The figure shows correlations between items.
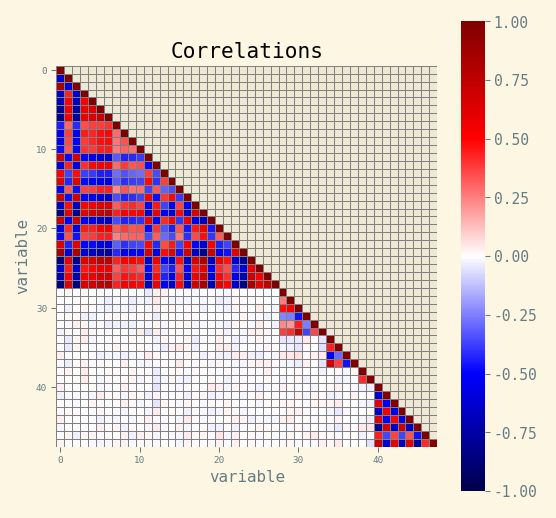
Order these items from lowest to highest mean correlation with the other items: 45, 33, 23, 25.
23, 45, 33, 25
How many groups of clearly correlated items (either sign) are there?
5
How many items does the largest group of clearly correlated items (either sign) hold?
28
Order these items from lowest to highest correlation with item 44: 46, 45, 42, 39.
45, 39, 46, 42
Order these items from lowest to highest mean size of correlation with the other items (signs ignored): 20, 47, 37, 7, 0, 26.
37, 47, 7, 20, 26, 0
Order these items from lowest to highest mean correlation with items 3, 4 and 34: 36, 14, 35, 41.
14, 36, 41, 35
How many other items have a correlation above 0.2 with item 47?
4
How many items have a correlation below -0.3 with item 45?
5
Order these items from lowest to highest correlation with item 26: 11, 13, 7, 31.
11, 13, 31, 7
